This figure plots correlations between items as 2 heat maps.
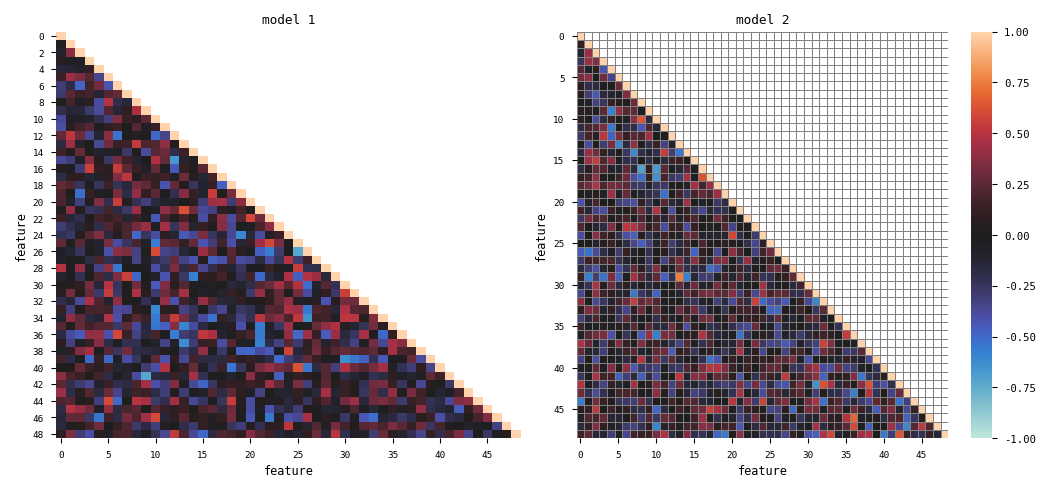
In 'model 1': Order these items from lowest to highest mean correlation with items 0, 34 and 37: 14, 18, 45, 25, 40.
14, 45, 40, 18, 25
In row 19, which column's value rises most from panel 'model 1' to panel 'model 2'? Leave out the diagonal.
27
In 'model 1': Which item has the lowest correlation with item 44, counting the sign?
6
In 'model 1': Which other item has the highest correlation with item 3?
16
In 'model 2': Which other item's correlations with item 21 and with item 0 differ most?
26
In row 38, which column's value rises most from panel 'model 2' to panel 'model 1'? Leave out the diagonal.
24
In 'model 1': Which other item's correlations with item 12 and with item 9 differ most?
41
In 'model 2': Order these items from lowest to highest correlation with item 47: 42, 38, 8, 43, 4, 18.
43, 38, 42, 8, 4, 18
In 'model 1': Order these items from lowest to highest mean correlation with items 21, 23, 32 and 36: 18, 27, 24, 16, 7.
18, 27, 7, 16, 24
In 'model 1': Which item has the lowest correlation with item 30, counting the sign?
39
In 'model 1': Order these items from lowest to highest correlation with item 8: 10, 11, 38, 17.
38, 17, 10, 11
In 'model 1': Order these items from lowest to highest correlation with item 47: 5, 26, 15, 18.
18, 26, 5, 15
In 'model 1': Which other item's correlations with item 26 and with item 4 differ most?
46
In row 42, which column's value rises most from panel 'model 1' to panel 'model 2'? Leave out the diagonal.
38
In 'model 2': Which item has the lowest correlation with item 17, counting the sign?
10
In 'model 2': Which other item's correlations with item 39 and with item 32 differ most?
42
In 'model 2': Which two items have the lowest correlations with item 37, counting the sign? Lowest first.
41, 27
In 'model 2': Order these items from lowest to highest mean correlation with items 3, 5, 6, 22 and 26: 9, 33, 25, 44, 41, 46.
33, 41, 46, 25, 44, 9
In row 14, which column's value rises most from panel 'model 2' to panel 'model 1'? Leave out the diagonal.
13
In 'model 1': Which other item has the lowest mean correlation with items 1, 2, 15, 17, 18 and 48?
33
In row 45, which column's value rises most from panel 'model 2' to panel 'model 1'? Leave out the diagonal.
10
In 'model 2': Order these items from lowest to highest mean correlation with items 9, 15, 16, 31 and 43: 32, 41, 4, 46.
32, 4, 46, 41
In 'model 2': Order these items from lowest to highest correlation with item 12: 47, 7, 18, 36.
18, 47, 7, 36
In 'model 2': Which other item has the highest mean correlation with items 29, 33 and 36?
13
